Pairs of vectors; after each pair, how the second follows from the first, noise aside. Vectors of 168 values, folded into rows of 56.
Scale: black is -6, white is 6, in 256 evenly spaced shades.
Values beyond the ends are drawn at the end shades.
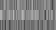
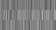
reversed, shrunk.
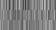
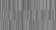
shrunk.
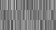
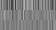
negated, partly zeroed.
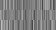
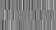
reversed, partly zeroed.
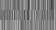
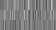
negated, partly zeroed.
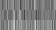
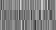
reversed.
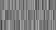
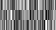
wrapped around, negated, scaled up.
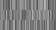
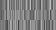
reversed.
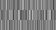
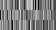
wrapped around, negated, scaled up.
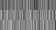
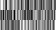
wrapped around, negated, scaled up.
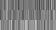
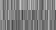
reversed.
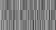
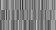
reversed.
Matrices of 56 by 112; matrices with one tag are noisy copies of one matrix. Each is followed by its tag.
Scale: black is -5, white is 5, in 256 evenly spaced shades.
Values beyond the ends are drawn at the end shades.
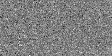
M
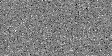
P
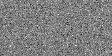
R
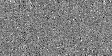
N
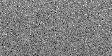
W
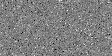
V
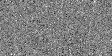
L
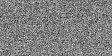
M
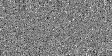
N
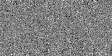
L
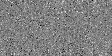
L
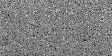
W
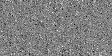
L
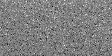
W
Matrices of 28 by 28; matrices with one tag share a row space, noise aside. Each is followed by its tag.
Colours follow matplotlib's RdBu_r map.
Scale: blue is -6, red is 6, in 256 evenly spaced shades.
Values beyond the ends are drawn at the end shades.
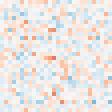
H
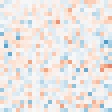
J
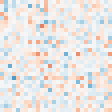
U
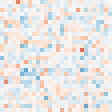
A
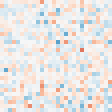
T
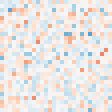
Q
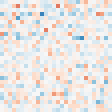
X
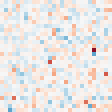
H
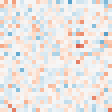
X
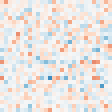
J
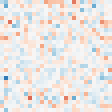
J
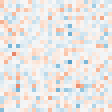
X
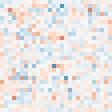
H
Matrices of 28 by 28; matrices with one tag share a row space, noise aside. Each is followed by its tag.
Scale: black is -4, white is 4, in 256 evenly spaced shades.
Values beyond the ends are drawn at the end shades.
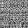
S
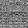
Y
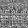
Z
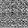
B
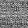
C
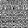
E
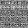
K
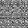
B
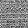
E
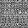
K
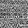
C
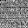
E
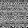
C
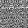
C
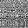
E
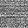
E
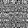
Y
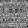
Y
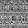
B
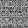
Z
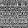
K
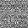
K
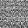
E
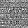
S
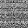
E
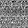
B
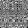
Y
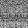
Y
